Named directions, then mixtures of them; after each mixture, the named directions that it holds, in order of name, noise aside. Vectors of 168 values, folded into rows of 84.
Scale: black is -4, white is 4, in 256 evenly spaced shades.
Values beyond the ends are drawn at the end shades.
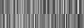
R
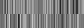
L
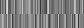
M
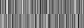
M.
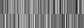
L, R.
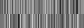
L.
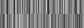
M, R.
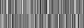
M.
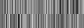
L.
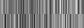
L, R.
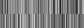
L, R.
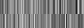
L, R.
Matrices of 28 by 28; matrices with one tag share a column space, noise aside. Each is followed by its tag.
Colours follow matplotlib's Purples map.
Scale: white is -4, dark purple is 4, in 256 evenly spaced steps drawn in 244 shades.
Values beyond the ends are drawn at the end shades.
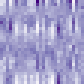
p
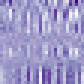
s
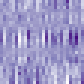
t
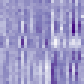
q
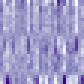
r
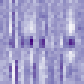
q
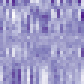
s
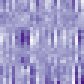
t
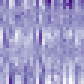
t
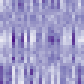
t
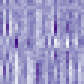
q
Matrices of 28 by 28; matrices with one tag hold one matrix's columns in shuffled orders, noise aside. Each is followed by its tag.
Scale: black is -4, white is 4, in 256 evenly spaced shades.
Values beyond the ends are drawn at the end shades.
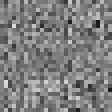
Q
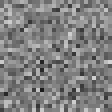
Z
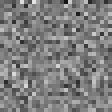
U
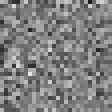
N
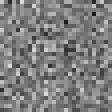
N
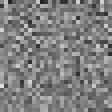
U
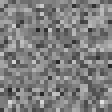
Z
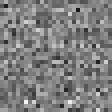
Z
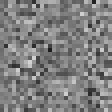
N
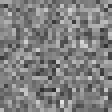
Z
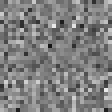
Q
